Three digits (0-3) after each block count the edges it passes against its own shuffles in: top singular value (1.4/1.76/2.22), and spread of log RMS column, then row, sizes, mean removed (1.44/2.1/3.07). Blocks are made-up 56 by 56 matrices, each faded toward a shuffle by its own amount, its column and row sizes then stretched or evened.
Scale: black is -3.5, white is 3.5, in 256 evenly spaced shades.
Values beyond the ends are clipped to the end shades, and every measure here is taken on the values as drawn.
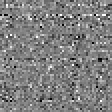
0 1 2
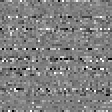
1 0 3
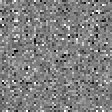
2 1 2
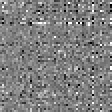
2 2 2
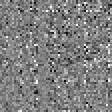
1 2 1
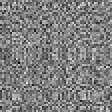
3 0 1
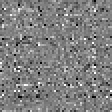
1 1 2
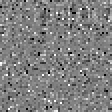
1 0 1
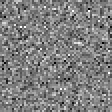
0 0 0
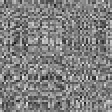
3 0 2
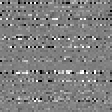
3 0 3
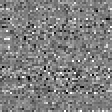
1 0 2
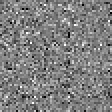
1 1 1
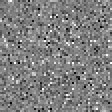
0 0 1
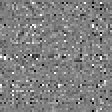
0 1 2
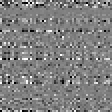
3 1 3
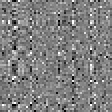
3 2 1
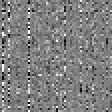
2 3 0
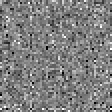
2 1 1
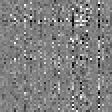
2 3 1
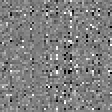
2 2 1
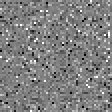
1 0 0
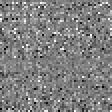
0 0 2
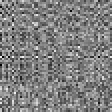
3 2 1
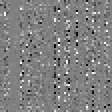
0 3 0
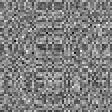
3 0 1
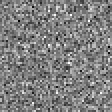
1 1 0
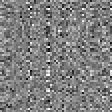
3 2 1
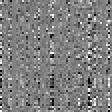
3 3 1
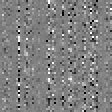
1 3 0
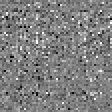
1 1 2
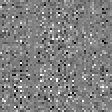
1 2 1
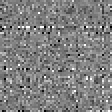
2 1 2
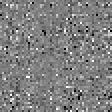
1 2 2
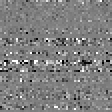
1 1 3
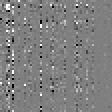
1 3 1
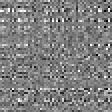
3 1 3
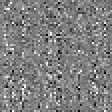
2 2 1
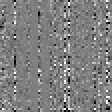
1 3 1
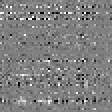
2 1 3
